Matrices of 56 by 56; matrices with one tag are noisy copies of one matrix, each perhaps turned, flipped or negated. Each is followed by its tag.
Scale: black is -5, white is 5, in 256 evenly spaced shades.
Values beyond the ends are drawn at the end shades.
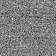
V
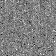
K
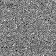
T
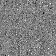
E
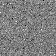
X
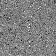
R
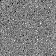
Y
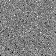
Y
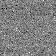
T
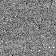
T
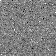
X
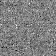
T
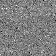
T
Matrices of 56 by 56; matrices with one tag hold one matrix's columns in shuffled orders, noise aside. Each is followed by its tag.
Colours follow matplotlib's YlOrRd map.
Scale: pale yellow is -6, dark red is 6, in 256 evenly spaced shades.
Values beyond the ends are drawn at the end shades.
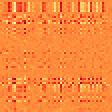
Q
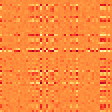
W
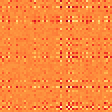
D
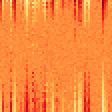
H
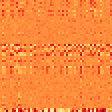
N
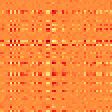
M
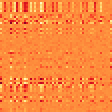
Q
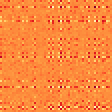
D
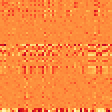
N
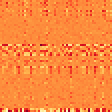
N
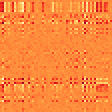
Q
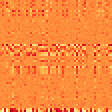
N
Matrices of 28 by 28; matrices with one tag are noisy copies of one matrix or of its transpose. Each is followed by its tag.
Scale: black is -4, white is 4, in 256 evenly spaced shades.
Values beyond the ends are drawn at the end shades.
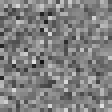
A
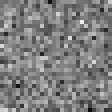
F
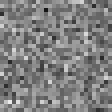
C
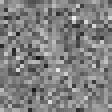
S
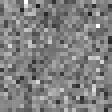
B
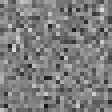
C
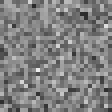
F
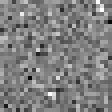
C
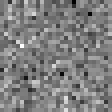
B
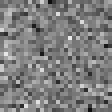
F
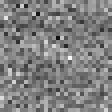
S
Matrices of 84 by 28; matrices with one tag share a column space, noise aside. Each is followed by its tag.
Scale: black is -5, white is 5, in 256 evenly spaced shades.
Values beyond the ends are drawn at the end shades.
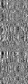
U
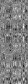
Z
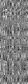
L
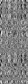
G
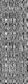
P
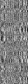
U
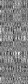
U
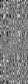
G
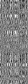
G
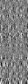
Z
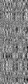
L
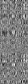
G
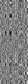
G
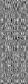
P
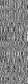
U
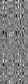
G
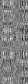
U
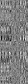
U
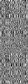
G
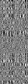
G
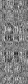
U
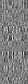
U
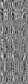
L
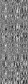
Z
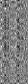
P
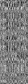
P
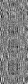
L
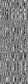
L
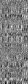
Z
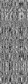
L
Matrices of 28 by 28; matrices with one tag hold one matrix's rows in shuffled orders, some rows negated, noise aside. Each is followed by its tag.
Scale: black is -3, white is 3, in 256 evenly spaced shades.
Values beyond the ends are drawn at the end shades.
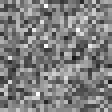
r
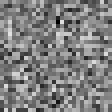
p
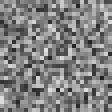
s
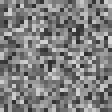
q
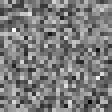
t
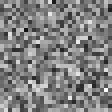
q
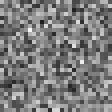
t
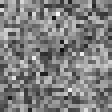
r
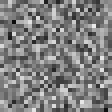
s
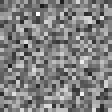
s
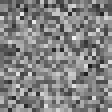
r
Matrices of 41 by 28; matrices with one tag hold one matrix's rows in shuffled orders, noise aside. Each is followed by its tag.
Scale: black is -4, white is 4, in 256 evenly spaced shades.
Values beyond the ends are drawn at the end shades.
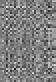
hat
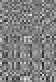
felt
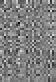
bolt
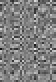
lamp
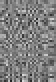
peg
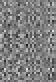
bolt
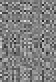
felt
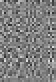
bolt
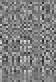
felt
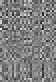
felt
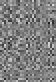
bolt
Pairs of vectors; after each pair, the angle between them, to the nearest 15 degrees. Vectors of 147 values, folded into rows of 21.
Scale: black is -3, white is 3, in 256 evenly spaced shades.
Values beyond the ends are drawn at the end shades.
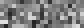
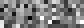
90 degrees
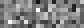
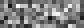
75 degrees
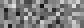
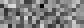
30 degrees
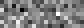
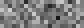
90 degrees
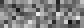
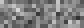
165 degrees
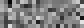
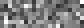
135 degrees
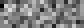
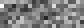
135 degrees
